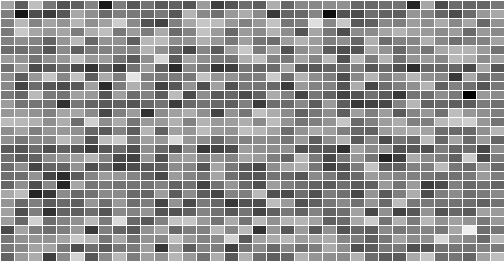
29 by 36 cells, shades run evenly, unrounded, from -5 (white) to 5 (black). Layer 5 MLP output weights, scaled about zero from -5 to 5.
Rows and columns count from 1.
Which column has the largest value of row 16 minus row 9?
10
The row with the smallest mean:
14
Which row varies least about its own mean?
5
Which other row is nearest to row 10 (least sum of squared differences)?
24
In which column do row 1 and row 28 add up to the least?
3
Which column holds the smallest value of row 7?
12
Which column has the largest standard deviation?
34
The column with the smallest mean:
20
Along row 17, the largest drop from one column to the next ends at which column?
26
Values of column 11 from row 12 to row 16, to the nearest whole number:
1 3 -1 -2 -1
